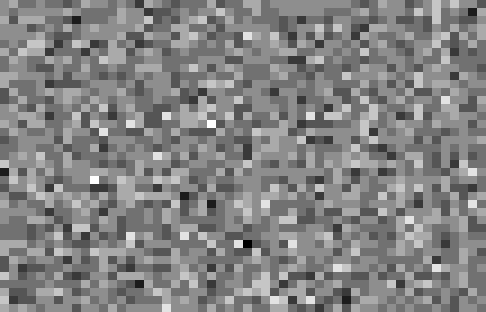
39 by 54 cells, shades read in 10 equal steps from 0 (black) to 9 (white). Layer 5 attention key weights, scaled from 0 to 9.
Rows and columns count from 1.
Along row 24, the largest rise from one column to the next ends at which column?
7
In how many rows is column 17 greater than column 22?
14
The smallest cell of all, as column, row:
28, 31
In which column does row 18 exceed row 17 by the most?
42
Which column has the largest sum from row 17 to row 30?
45
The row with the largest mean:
25
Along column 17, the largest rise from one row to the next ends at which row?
3
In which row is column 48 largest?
36
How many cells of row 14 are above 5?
13
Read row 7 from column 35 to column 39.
4 5 5 4 5
